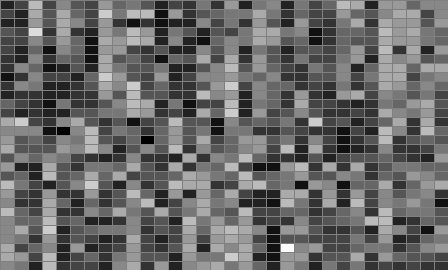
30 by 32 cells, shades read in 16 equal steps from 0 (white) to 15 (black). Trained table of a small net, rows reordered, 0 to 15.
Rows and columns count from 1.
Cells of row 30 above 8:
17
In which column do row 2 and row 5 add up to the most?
12
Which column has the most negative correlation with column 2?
30
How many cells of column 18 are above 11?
8
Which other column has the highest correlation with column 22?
26
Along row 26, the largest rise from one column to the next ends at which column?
5
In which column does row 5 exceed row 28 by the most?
21
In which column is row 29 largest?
20
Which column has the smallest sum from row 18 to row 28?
4
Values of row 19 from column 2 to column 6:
13 13 5 10 12
